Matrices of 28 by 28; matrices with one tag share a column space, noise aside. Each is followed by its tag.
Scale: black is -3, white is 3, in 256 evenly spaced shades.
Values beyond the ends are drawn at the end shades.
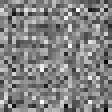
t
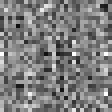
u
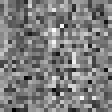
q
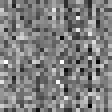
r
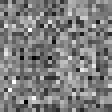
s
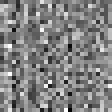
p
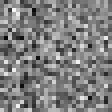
r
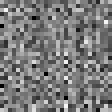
t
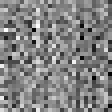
r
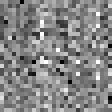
r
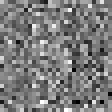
t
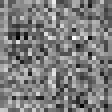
r
